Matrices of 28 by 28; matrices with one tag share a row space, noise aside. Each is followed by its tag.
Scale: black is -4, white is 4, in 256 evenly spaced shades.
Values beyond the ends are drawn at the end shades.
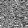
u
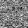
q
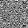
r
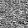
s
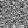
s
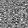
u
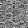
s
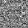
r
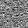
q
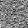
s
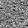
s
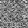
u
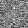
s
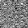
u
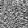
u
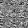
s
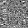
r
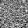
u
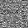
r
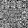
r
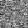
s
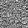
r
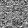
q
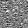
q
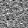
q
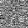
s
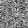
u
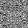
r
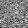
u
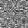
u
